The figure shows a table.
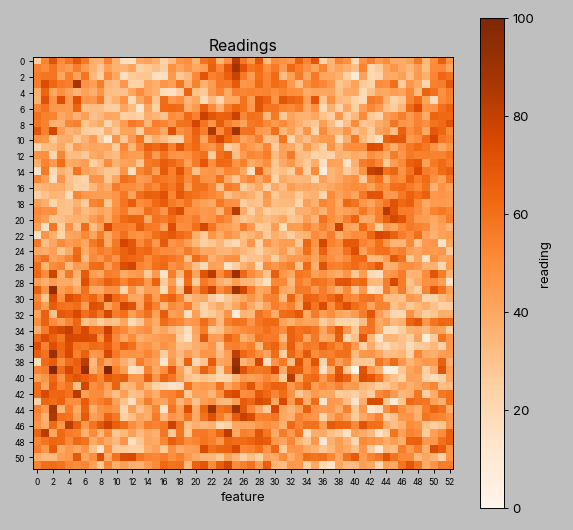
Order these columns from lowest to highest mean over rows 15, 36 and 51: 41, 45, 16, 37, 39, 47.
41, 37, 45, 39, 47, 16
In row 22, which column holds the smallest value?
0
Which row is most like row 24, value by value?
50
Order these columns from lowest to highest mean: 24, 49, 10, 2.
49, 10, 24, 2
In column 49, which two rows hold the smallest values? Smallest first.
35, 25
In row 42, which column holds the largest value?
5
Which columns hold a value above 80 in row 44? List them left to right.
2, 22, 25
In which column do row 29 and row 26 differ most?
25
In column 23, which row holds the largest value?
10
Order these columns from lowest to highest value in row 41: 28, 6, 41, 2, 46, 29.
41, 46, 28, 29, 2, 6
